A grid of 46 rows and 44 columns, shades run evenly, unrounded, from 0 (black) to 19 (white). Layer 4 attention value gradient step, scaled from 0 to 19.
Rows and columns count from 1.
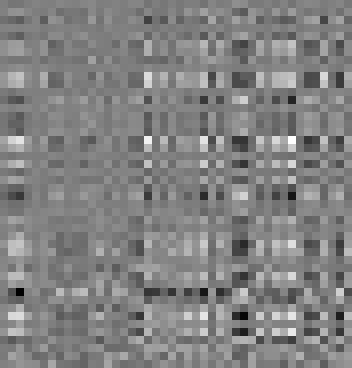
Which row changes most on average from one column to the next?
18
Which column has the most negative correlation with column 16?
20
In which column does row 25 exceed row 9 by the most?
31
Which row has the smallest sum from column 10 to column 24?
37
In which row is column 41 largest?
10
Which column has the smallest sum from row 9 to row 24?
43
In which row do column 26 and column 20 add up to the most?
40
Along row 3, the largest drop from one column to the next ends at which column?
41
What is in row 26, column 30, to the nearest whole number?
11
